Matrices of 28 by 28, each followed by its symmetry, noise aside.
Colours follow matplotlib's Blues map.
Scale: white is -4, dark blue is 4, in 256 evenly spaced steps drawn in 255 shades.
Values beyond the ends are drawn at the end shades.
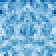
mirrored left to right.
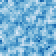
symmetric.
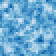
symmetric.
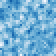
symmetric.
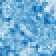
symmetric across the other diagonal.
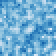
symmetric.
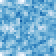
mirrored top to bottom.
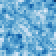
symmetric across the other diagonal.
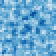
symmetric across the other diagonal.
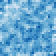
symmetric.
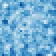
symmetric.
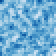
symmetric.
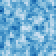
mirrored top to bottom.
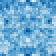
mirrored left to right.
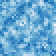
symmetric.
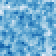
symmetric across the other diagonal.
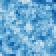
symmetric across the other diagonal.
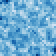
symmetric across the other diagonal.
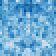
mirrored left to right.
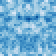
mirrored left to right.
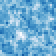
symmetric across the other diagonal.
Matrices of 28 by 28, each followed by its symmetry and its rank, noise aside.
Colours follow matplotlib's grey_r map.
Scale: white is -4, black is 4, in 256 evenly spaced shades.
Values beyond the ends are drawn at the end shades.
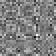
antisymmetric, rank two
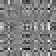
antisymmetric, rank two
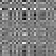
no symmetry, rank one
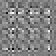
no symmetry, rank two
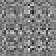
antisymmetric, rank two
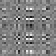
no symmetry, rank one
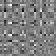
antisymmetric, rank two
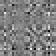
antisymmetric, rank two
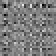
no symmetry, rank two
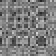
symmetric, rank three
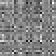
no symmetry, rank two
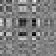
symmetric, rank one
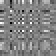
symmetric, rank one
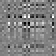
no symmetry, rank one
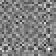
symmetric, rank three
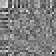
symmetric, rank three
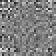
symmetric, rank two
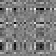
no symmetry, rank one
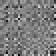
symmetric, rank three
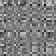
no symmetry, rank three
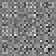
symmetric, rank three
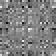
symmetric, rank two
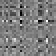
no symmetry, rank two
